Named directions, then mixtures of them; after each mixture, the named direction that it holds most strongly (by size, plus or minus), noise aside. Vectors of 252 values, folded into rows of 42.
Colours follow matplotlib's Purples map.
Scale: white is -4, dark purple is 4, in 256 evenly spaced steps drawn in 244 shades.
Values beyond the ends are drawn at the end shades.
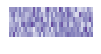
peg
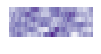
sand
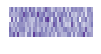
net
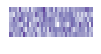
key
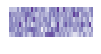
peg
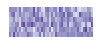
peg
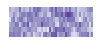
sand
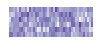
key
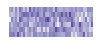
net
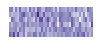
net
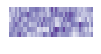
sand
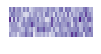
net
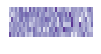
net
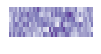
sand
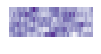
sand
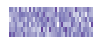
key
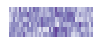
sand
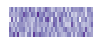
net
